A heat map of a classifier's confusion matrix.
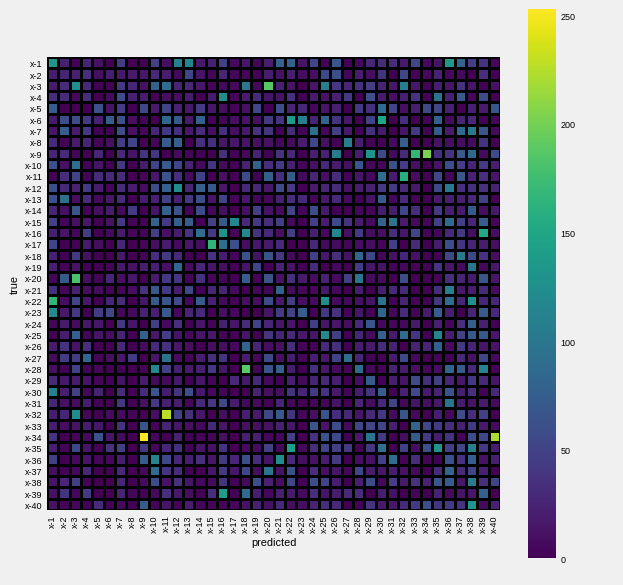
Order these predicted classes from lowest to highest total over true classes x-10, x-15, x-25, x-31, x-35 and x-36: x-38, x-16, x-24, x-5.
x-5, x-24, x-16, x-38
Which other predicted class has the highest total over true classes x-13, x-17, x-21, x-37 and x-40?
x-36
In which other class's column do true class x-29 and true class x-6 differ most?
x-30
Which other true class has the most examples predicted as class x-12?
x-1
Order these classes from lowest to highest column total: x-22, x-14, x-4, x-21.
x-4, x-14, x-21, x-22
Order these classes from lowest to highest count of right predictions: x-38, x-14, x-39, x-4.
x-4, x-14, x-39, x-38
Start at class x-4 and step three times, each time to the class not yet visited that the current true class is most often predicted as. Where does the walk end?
x-18
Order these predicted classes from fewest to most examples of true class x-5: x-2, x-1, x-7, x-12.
x-2, x-12, x-7, x-1
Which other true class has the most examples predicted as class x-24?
x-7
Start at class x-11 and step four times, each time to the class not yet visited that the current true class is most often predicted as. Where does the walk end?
x-28
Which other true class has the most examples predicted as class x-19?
x-10
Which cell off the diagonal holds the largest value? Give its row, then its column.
x-34, x-9
